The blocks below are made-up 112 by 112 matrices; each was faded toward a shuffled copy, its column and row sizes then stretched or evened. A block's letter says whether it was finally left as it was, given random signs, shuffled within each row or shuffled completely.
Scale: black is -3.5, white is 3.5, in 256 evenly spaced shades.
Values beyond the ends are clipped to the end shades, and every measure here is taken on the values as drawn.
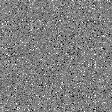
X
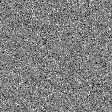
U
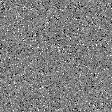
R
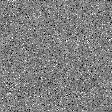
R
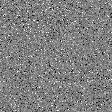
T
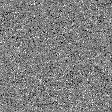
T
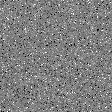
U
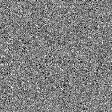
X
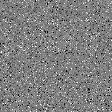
X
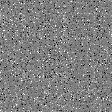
X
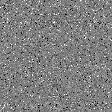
X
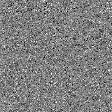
X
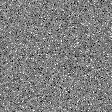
U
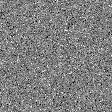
U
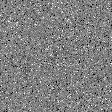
U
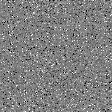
R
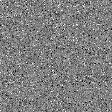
R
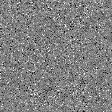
R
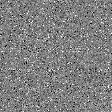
R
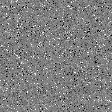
R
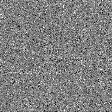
R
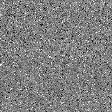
X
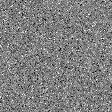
U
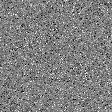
U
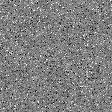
U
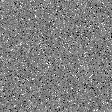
U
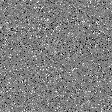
T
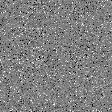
R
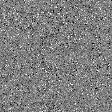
R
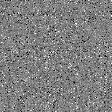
X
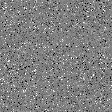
R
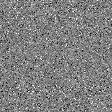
T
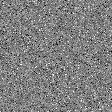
U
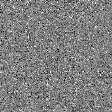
R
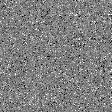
R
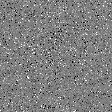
X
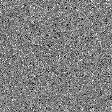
R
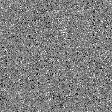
X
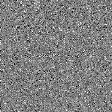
X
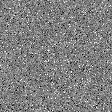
T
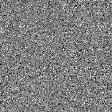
X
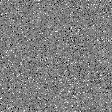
R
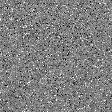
T
